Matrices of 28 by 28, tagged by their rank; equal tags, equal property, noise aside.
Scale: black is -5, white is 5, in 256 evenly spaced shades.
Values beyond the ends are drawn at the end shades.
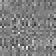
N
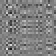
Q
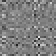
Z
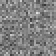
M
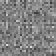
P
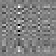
Q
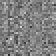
P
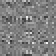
N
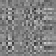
Q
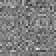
P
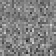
M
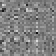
Z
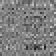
N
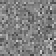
M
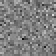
M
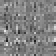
Z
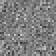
M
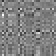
Q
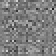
N
